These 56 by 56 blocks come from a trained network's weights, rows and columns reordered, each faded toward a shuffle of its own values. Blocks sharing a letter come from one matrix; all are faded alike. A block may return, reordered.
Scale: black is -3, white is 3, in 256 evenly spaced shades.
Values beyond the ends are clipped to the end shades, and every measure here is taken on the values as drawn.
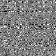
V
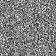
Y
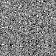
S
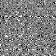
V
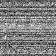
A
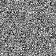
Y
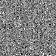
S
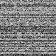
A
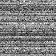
A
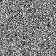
Y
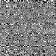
V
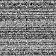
A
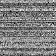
A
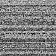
A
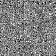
S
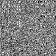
Y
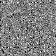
S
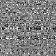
V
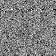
Y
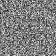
Y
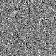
S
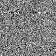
Y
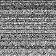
A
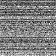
A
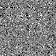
S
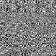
V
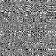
V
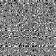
V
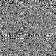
V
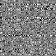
V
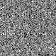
S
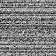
A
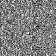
Y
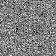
S
